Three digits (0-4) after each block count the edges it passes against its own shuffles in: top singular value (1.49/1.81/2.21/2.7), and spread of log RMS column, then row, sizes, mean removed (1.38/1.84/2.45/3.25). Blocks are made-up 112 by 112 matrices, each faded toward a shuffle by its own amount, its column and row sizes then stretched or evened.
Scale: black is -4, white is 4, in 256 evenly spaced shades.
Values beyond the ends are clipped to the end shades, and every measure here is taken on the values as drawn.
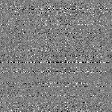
3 2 4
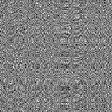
4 2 0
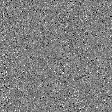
0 1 0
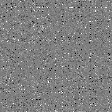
0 2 2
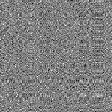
4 0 0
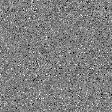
1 1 2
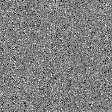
0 2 0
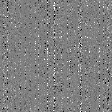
1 4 0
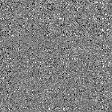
0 3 3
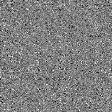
1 2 2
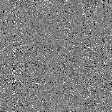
0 3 2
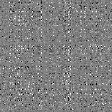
3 3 3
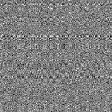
4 0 3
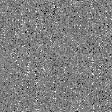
1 2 0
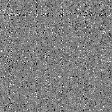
1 3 2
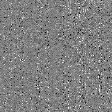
0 3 0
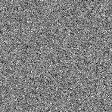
0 0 1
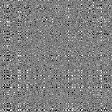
4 3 4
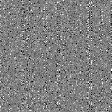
3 3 0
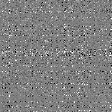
0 3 4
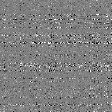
2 3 4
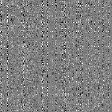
3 4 2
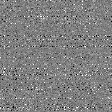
0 1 4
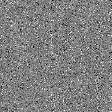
1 2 0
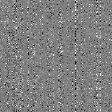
2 4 1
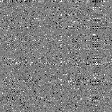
3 2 3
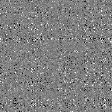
1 3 3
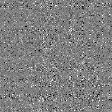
2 3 3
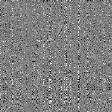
3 4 2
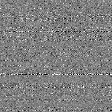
3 0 4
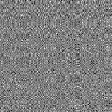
4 0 2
